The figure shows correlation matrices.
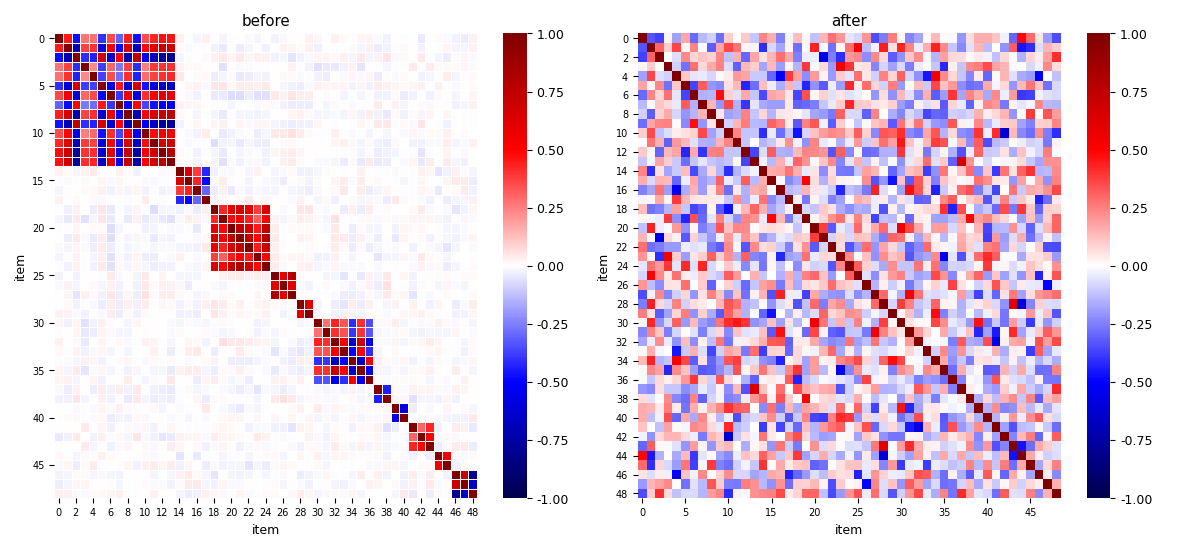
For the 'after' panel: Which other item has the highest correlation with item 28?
43
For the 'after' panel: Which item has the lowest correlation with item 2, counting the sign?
21
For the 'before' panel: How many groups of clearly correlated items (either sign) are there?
11
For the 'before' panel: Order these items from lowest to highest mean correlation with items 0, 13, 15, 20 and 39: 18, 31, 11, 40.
40, 31, 18, 11
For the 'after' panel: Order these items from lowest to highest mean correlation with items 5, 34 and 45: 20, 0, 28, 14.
20, 28, 14, 0
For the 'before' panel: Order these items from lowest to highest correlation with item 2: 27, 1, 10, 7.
1, 10, 27, 7
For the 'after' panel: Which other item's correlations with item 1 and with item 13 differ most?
37
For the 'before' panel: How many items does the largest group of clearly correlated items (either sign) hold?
14
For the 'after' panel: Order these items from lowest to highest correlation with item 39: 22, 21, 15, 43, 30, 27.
27, 43, 22, 21, 15, 30
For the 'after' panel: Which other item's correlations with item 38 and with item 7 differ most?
19
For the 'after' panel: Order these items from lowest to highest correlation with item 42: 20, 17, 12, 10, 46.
10, 46, 20, 12, 17
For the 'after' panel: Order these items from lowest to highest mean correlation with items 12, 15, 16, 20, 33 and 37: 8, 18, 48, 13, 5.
5, 8, 18, 13, 48
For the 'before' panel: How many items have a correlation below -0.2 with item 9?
10
